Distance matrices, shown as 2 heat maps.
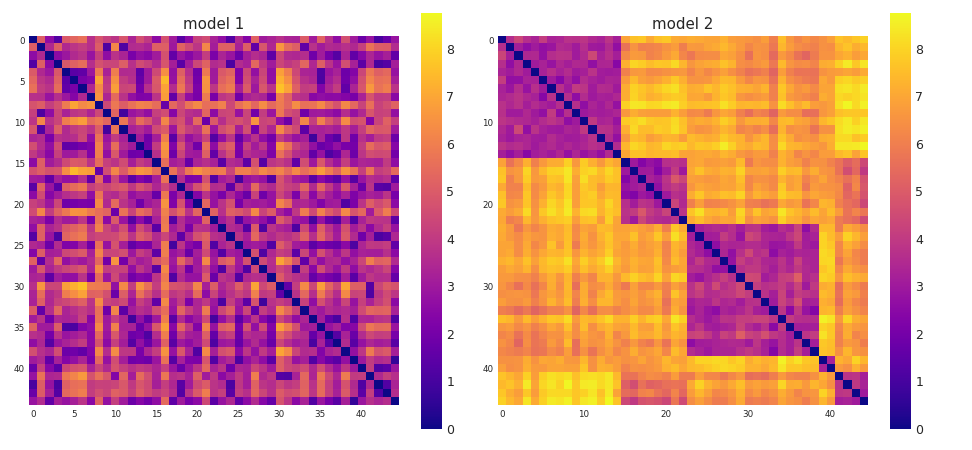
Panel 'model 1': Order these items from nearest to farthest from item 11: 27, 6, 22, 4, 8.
27, 22, 4, 6, 8
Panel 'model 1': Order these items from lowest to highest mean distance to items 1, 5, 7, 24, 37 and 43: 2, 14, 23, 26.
2, 14, 26, 23
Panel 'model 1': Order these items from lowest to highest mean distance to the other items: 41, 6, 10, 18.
18, 41, 6, 10
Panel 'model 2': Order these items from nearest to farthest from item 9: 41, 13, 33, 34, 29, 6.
13, 6, 33, 29, 34, 41
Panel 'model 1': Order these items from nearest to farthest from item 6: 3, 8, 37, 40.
37, 40, 3, 8
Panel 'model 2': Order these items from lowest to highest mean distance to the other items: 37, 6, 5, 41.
37, 5, 6, 41
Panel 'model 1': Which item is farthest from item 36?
16
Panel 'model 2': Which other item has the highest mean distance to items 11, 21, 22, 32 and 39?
34
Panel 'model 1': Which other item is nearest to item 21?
10
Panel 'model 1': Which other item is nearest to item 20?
38
